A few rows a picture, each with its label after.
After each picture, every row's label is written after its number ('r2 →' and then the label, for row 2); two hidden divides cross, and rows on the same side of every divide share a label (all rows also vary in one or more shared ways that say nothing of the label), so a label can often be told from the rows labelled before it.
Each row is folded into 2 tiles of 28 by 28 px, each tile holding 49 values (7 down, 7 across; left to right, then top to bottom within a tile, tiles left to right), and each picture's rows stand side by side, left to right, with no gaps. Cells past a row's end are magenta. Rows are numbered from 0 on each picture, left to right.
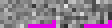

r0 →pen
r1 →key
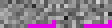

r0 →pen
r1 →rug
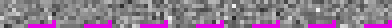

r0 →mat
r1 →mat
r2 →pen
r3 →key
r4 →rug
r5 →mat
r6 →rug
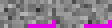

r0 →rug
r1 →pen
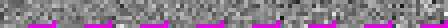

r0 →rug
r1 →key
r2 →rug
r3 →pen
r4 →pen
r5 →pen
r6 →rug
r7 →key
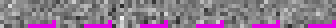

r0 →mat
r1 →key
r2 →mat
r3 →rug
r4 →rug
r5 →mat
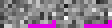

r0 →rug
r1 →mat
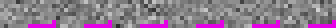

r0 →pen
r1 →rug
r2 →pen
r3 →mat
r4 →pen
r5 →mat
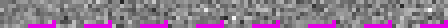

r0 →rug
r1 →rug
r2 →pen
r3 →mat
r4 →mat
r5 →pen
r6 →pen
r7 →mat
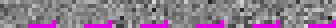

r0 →key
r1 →pen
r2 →pen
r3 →key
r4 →key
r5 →pen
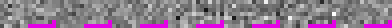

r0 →key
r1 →rug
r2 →pen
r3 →rug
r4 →rug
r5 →mat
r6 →rug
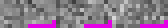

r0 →pen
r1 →pen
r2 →mat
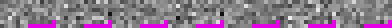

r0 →mat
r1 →rug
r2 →rug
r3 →rug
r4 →mat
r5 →pen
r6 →key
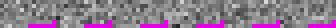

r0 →key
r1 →pen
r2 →pen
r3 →mat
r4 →rug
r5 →pen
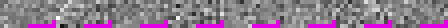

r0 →key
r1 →mat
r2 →rug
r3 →mat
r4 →pen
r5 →pen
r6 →rug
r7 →mat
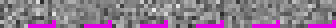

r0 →mat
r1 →mat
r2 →key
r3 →key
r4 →rug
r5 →key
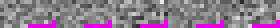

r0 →pen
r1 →pen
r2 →key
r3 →key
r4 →pen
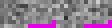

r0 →rug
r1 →rug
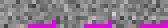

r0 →pen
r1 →rug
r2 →pen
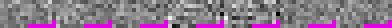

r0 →key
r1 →mat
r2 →pen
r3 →mat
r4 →key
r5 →rug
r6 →mat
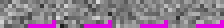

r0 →mat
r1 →pen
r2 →rug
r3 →rug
